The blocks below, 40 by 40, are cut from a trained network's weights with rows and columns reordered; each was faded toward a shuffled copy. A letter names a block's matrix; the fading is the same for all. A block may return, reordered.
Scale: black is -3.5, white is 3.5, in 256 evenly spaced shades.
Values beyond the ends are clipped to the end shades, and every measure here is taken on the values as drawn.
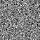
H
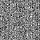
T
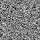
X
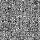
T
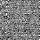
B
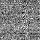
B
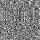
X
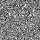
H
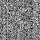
T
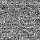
B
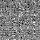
B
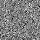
H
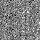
T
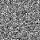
X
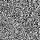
X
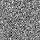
H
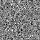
H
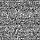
B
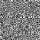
X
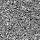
H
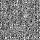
T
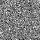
H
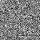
H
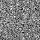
H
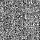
T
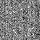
T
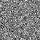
H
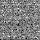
B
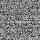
B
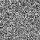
X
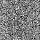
T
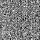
T
